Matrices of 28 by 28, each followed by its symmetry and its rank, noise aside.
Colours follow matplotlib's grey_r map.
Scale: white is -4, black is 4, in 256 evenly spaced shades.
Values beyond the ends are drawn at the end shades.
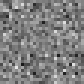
antisymmetric, rank six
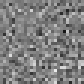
no symmetry, rank six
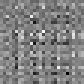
no symmetry, rank four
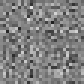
antisymmetric, rank six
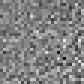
no symmetry, rank eight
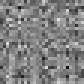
no symmetry, rank four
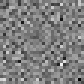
symmetric, rank six
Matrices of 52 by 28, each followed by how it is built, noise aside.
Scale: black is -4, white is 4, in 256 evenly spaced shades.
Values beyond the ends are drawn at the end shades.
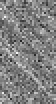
Toeplitz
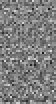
repeating columns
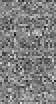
blocks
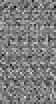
repeating columns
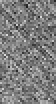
Toeplitz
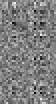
low rank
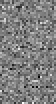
uneven rows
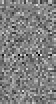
low rank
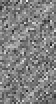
Hankel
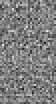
repeating columns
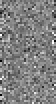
uneven columns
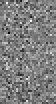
uneven columns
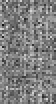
blocks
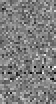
uneven rows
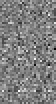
low rank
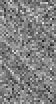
Toeplitz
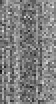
blocks
